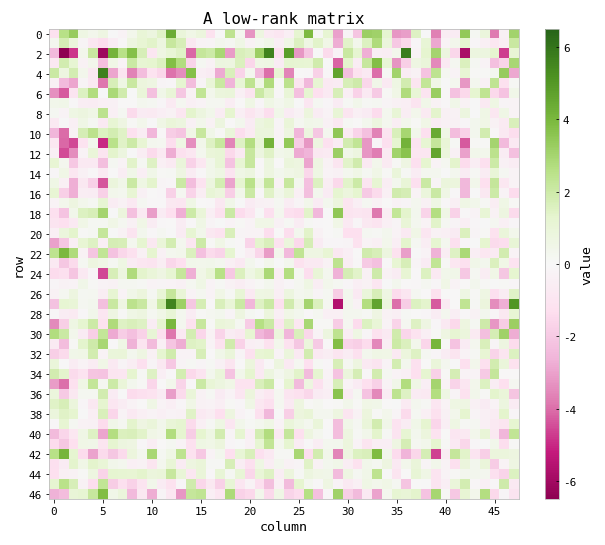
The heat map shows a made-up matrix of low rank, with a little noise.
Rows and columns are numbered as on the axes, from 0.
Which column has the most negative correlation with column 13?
29
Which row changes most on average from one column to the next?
2
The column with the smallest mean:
1
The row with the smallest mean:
4
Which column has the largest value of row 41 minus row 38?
22
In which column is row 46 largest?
5
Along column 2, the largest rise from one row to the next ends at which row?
3
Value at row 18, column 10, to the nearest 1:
-3
